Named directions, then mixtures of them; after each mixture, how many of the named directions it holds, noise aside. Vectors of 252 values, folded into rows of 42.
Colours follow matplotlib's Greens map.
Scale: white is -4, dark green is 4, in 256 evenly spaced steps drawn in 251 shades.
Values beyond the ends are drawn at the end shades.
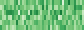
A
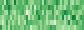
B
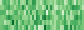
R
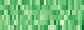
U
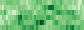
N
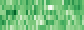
three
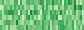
one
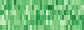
four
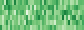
one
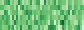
one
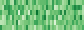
three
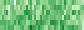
four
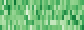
two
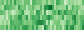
four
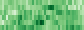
one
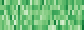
one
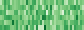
one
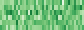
one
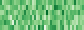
two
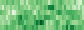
one
